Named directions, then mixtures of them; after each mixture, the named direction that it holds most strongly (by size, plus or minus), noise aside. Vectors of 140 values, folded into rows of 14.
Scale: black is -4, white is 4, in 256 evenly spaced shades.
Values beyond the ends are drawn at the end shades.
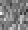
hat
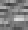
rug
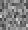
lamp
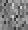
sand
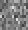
lamp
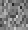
sand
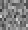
lamp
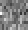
hat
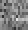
sand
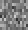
lamp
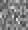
lamp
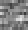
rug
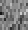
hat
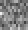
hat
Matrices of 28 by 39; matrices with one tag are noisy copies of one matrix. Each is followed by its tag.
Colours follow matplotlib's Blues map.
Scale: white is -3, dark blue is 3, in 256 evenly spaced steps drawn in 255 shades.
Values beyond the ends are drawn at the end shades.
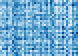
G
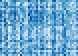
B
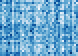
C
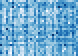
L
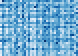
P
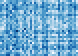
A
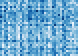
B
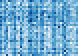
B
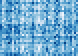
C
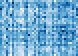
L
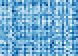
G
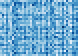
G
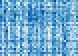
B
